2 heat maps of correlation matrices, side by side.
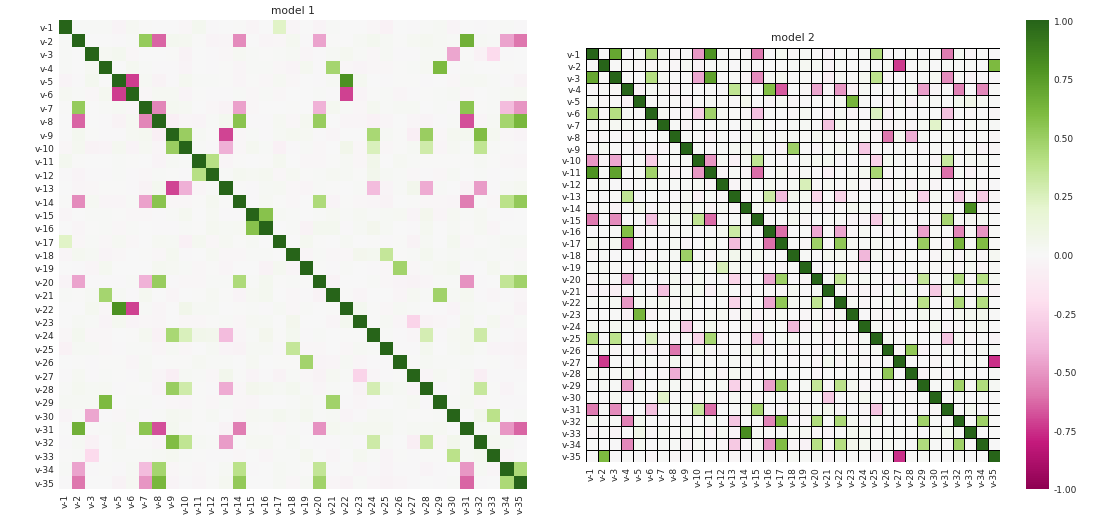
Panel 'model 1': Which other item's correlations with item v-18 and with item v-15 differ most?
v-16
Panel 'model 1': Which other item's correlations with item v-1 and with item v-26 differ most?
v-19
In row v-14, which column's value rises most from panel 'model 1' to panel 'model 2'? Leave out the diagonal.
v-33
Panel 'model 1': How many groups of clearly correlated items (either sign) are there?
11
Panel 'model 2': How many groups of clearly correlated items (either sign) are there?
9
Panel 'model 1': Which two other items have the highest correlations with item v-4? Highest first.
v-29, v-21
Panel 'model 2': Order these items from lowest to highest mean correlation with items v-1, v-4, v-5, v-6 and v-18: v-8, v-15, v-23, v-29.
v-15, v-29, v-8, v-23
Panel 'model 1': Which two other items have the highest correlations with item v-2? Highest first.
v-31, v-7
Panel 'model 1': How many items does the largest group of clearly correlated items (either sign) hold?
8
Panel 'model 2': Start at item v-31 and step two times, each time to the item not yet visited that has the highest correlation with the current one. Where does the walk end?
v-10
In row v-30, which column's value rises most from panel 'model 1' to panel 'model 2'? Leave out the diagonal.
v-3
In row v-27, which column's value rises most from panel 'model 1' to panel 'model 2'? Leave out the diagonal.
v-23
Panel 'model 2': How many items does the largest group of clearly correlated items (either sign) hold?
9
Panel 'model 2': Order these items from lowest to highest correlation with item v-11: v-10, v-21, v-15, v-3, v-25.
v-15, v-10, v-21, v-25, v-3
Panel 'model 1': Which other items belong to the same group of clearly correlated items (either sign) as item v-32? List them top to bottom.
v-9, v-10, v-13, v-24, v-28
